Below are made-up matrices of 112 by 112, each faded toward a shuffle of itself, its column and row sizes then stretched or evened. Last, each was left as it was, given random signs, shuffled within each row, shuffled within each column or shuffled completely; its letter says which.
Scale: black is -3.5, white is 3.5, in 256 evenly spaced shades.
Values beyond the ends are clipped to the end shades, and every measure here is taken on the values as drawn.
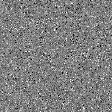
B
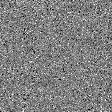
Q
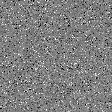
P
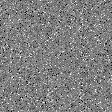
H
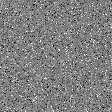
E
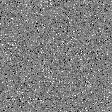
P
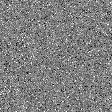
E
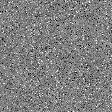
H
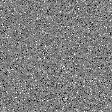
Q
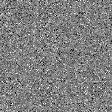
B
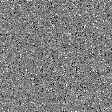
B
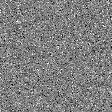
B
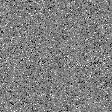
Q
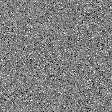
H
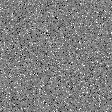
E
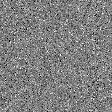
H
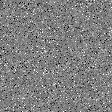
P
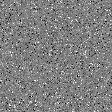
Q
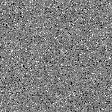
Q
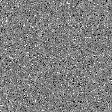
B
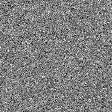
Q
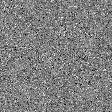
P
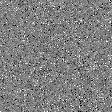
Q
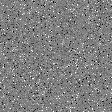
H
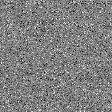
B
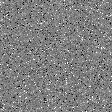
E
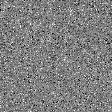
Q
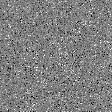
B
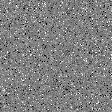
Q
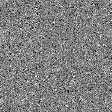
Q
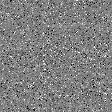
Q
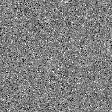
B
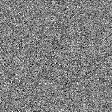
B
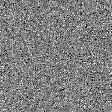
B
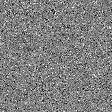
P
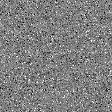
Q
